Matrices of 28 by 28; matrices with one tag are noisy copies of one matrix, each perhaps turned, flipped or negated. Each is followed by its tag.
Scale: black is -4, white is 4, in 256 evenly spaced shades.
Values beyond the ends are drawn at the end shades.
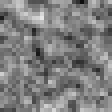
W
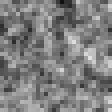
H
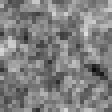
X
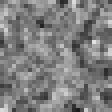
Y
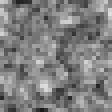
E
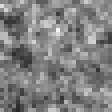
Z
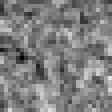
H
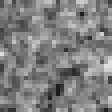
H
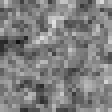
H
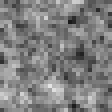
Z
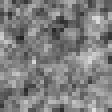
Z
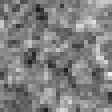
X
